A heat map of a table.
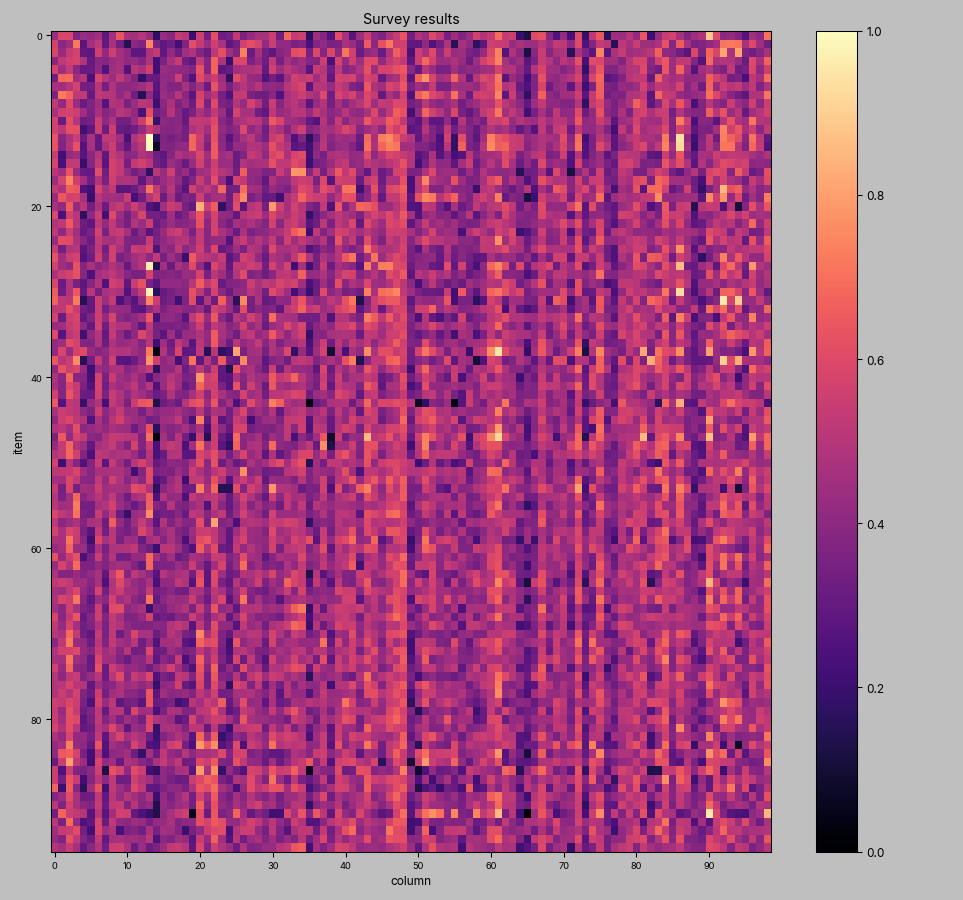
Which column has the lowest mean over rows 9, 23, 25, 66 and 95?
65
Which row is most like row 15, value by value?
21
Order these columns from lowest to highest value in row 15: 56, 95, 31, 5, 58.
58, 5, 56, 31, 95
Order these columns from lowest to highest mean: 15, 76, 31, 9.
76, 15, 31, 9
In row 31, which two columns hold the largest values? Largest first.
92, 94
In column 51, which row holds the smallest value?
43
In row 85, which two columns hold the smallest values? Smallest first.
49, 45
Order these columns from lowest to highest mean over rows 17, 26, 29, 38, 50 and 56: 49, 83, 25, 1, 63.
49, 25, 1, 63, 83
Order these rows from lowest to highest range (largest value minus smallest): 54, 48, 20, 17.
54, 17, 48, 20
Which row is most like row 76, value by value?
3
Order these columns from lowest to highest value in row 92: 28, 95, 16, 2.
16, 28, 95, 2
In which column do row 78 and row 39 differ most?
23
